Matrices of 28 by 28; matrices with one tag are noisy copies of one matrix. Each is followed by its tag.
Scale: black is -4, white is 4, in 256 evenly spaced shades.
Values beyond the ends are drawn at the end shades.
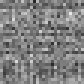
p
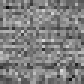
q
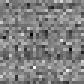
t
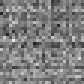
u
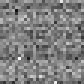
t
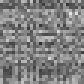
p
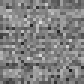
q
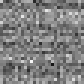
p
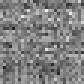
p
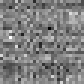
p
